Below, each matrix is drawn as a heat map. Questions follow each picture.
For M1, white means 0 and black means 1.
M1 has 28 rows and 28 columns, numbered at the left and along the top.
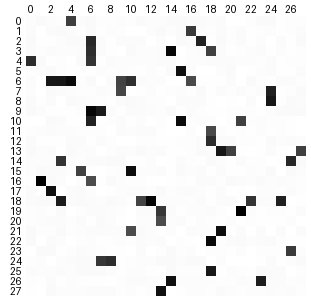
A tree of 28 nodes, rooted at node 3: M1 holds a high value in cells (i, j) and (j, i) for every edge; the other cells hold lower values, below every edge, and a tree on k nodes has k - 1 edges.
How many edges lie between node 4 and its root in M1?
2
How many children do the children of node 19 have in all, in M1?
2
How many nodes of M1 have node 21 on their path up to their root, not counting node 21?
4
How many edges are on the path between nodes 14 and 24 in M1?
5
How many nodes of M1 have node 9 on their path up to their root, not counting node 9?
3
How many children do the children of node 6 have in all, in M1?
6
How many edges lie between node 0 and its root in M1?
3
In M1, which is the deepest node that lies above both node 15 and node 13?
10
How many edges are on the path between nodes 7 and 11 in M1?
5
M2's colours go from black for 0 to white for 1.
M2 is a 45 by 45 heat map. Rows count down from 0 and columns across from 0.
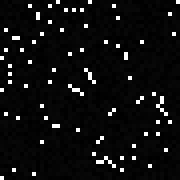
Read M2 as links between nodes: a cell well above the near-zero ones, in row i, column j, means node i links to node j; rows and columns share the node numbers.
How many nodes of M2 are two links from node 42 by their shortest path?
2
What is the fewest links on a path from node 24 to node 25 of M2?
2
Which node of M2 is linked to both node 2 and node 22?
node 18
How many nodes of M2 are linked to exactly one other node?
12
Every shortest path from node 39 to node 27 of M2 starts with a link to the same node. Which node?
node 26
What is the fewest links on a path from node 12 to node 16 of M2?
3
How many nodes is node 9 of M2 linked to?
2
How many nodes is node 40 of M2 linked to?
3
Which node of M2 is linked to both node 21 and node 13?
node 17
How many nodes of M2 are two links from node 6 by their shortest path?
1
